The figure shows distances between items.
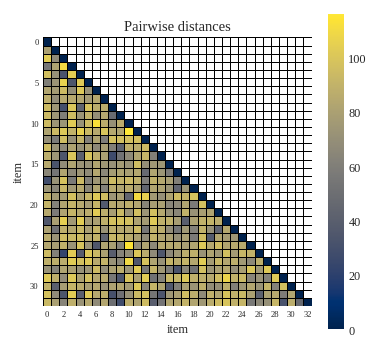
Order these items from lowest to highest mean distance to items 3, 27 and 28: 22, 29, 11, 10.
11, 22, 29, 10
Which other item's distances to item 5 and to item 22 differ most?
3
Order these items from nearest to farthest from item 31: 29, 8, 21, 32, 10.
8, 32, 29, 10, 21
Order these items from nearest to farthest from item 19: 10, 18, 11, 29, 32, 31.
10, 31, 32, 29, 18, 11
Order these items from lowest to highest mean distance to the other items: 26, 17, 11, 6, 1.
1, 26, 17, 6, 11
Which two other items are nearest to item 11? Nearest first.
27, 25
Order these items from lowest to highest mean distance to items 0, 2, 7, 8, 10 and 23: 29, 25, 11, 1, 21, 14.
14, 1, 21, 29, 25, 11
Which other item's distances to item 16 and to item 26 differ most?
2
